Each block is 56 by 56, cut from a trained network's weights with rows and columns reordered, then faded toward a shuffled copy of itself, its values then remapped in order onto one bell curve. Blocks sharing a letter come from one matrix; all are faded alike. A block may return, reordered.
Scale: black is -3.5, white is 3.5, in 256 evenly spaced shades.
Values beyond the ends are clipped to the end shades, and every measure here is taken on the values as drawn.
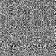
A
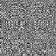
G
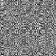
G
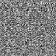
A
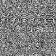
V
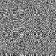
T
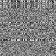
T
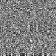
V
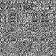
V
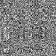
A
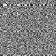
T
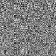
G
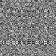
T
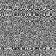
T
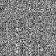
A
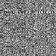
V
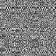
T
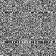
T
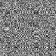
V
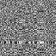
T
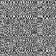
T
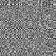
T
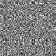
V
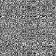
V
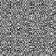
G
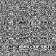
T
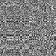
T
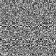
T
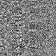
A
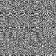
T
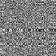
V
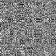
V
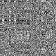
V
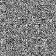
A
